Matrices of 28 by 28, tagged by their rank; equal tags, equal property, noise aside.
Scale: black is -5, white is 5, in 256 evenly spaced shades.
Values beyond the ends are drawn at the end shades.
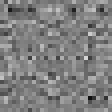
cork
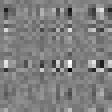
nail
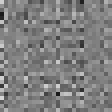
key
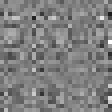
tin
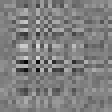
nail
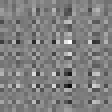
nail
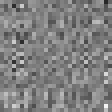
tin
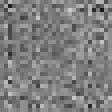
cork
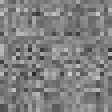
cork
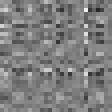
key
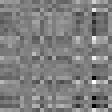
nail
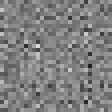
cork
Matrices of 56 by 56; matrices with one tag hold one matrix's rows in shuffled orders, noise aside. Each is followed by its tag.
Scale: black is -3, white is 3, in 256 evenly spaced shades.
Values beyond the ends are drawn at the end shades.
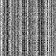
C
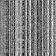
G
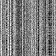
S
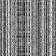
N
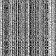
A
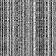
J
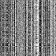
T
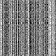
A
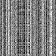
N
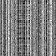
N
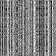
J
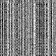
J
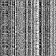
T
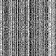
A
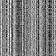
S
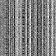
G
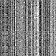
T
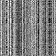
S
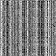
C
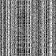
N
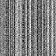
G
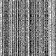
A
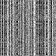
J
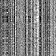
T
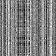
N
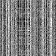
N
